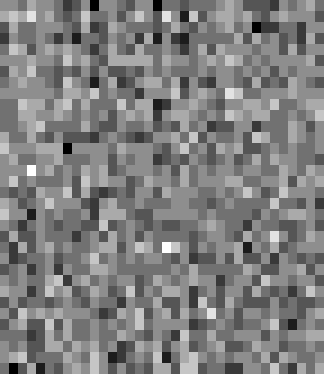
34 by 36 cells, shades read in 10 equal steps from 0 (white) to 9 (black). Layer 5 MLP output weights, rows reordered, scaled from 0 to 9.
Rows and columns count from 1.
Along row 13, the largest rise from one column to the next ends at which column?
23
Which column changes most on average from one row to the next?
29
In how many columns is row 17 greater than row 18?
12
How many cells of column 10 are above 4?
15
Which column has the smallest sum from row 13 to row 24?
1
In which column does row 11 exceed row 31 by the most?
18
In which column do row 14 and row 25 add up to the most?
8
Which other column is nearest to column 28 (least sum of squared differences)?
32
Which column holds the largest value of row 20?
4
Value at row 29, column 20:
6
